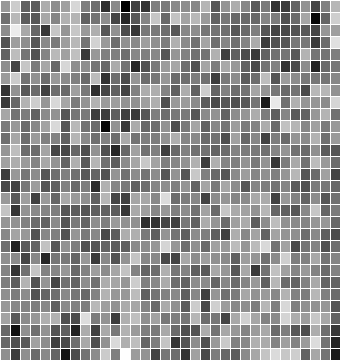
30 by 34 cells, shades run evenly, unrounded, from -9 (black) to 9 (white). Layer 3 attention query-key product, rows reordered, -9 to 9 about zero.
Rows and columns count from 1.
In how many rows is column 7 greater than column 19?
16
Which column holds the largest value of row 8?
21
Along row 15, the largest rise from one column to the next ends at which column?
20
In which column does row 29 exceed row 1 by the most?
13
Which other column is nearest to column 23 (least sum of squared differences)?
17
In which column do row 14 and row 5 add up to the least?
9
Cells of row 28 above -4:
30
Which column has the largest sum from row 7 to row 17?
32
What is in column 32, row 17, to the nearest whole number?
1
